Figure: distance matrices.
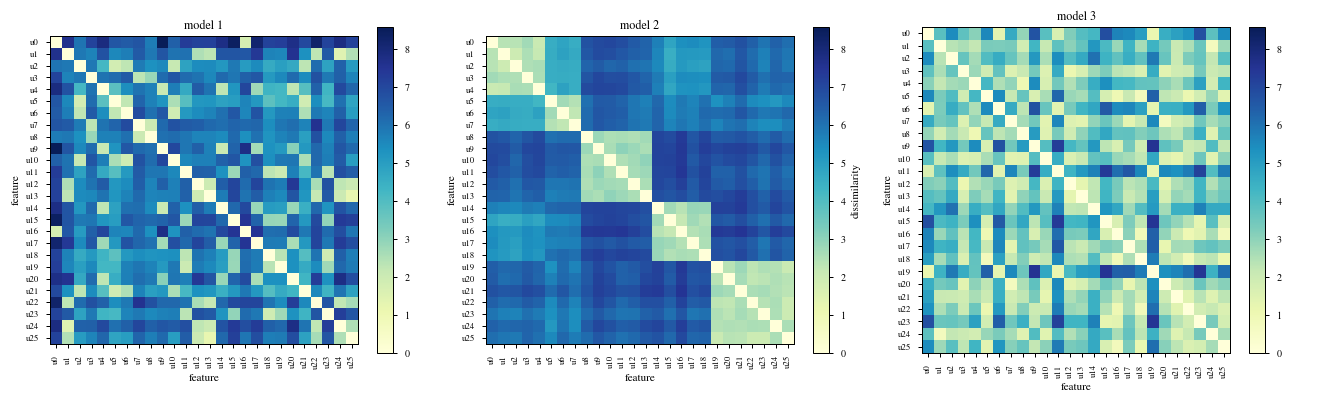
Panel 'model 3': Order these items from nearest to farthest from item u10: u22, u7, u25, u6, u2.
u7, u22, u2, u25, u6
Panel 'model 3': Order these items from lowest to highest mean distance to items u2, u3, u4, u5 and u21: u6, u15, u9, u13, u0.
u13, u15, u9, u6, u0
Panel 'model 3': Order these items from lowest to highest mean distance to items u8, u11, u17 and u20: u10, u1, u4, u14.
u10, u4, u1, u14
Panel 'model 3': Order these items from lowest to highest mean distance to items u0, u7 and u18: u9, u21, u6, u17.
u21, u17, u6, u9
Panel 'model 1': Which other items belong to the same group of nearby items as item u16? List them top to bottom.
u0
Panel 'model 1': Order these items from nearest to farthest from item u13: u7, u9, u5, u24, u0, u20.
u24, u5, u9, u7, u20, u0
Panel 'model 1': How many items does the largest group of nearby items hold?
6
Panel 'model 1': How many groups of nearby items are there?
6
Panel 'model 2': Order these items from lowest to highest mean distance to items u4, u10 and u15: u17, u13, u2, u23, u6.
u2, u17, u13, u6, u23
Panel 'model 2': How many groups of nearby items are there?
5
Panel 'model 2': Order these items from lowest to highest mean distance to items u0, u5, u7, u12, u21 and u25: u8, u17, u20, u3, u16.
u20, u3, u8, u17, u16
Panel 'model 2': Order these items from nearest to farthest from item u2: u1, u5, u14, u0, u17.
u1, u0, u5, u17, u14
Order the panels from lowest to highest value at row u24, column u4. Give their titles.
model 3, model 2, model 1
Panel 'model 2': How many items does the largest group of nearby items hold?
7
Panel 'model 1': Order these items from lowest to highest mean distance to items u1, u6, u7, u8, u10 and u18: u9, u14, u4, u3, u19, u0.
u3, u19, u4, u14, u9, u0
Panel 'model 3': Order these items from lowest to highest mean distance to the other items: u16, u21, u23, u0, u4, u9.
u21, u16, u4, u23, u9, u0
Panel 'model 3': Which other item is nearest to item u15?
u23
